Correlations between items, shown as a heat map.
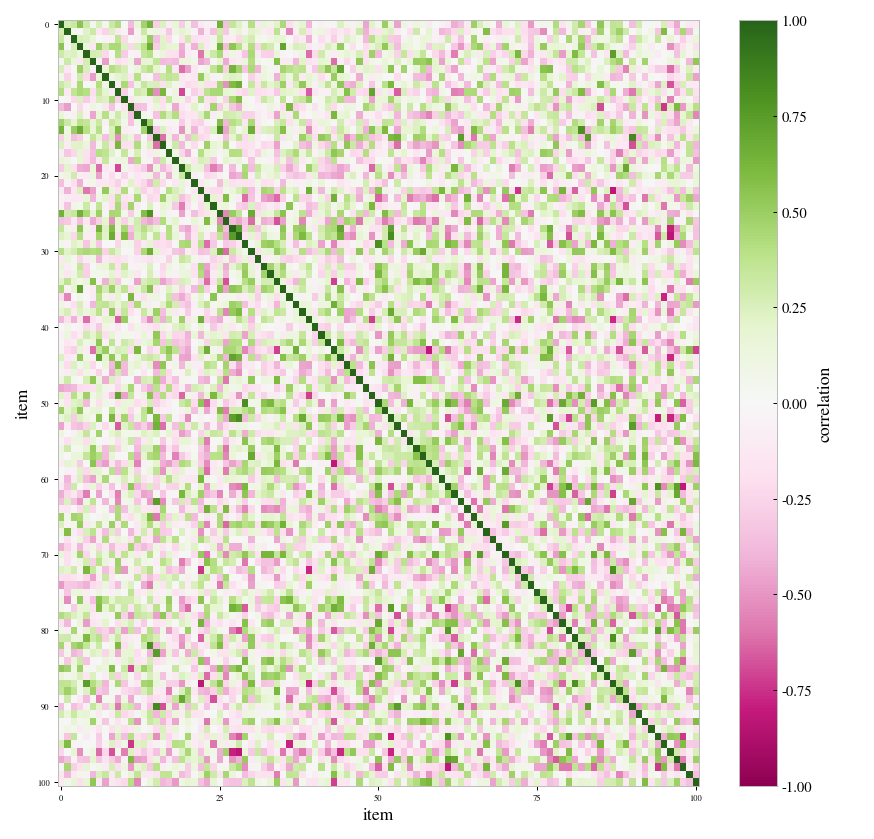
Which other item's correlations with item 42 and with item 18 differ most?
57
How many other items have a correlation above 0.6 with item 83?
3
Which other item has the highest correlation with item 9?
49
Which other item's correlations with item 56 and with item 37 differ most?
43
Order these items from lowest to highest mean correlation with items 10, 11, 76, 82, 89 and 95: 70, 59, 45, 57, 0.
45, 57, 0, 59, 70
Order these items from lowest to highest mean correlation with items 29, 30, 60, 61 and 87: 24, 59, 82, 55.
24, 59, 55, 82
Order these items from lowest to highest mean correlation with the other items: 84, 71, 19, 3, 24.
19, 71, 24, 84, 3
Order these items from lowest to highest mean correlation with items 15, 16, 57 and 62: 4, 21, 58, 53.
4, 21, 58, 53
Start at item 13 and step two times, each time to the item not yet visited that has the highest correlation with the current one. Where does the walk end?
14
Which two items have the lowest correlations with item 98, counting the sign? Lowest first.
61, 94
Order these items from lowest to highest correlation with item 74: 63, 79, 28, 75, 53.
28, 75, 63, 79, 53
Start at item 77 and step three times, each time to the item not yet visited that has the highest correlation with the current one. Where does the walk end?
27
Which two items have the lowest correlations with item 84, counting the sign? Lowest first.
98, 23
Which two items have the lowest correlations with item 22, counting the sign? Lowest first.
87, 72
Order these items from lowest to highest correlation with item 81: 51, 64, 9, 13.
51, 64, 9, 13
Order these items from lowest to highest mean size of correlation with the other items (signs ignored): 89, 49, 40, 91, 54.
40, 91, 54, 89, 49
